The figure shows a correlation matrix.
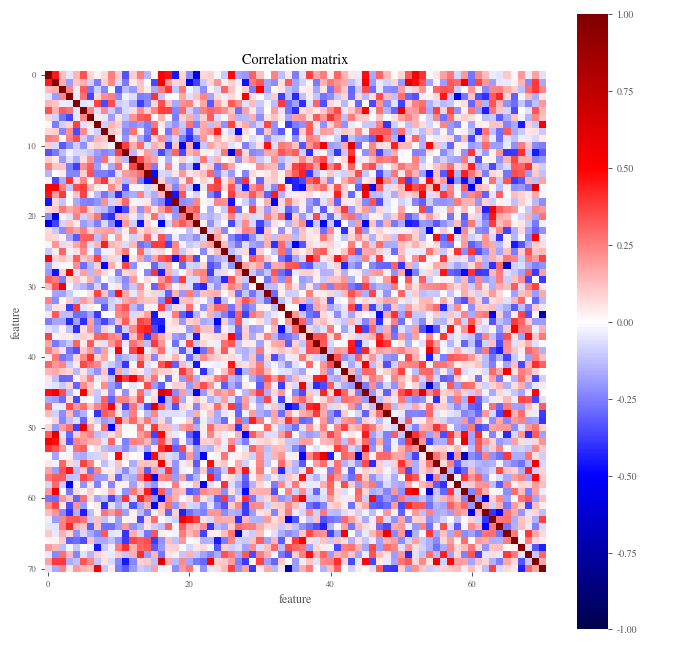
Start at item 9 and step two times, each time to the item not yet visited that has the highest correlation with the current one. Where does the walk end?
15
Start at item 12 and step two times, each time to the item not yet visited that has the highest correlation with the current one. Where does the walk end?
10
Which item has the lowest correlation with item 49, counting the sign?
70
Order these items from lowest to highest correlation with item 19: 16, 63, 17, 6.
6, 16, 17, 63
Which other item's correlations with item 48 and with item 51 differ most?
65
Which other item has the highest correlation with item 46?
60
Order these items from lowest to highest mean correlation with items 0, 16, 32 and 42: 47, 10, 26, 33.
33, 10, 47, 26
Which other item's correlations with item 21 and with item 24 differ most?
16
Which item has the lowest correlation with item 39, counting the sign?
21
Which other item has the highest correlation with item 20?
63
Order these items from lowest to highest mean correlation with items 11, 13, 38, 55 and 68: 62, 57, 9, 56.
62, 9, 57, 56
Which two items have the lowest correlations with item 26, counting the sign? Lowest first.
11, 18
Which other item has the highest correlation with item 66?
36
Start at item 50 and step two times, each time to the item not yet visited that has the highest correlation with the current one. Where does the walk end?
45
